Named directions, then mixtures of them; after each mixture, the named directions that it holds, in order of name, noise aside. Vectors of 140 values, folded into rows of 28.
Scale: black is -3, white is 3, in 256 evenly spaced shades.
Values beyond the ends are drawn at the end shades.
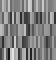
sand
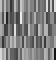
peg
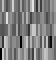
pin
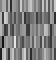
peg, pin, sand.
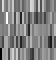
peg, pin, sand.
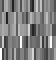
pin.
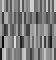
peg, pin, sand.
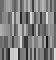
peg, pin, sand.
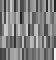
peg.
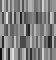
pin, sand.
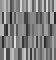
peg, sand.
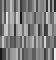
peg.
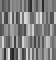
sand.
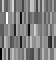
peg, pin, sand.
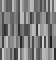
peg, pin.
